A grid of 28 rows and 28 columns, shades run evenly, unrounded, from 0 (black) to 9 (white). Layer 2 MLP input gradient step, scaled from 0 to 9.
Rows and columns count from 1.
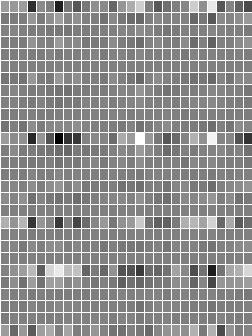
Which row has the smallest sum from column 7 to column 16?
12
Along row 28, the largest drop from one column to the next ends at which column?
25
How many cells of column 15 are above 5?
3
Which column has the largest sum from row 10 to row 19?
16
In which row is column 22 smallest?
23
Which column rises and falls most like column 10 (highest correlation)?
18
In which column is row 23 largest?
7
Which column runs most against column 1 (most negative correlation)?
4
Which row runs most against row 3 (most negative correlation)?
26
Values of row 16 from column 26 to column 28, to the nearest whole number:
5 5 5
